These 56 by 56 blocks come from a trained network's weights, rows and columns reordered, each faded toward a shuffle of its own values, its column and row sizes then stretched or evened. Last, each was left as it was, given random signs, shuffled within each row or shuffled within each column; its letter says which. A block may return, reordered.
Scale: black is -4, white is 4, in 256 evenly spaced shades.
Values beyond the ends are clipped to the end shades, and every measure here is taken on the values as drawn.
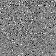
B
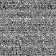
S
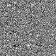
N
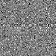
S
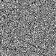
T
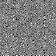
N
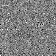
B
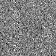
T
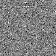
T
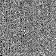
T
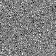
T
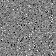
T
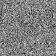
B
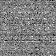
S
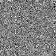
N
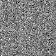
T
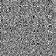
S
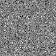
N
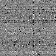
S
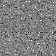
B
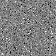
T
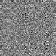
S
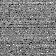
B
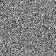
N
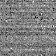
S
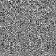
S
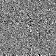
N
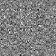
S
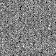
T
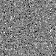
T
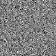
N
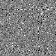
N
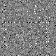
S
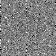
T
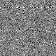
N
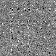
N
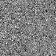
T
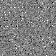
B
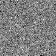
T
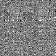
S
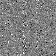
T
